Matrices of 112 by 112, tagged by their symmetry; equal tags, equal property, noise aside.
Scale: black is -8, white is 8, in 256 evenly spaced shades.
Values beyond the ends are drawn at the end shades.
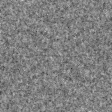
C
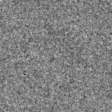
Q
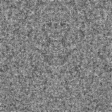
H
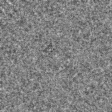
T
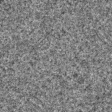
T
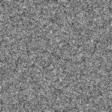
C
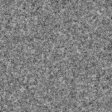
Q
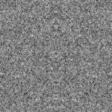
H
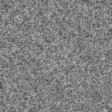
T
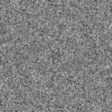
C
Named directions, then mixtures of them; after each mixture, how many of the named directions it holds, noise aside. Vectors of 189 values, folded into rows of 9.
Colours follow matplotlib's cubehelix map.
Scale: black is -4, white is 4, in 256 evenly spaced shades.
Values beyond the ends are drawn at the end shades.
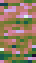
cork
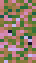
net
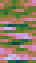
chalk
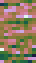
one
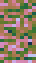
three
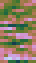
one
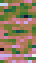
one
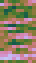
two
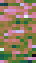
one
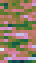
two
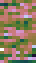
two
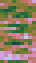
two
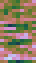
one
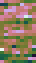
one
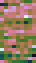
one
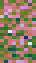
two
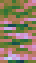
one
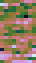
one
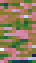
two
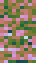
three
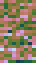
three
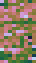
two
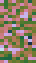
two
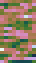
two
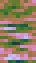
one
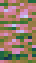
three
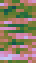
two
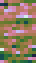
one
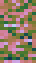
two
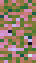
one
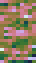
two
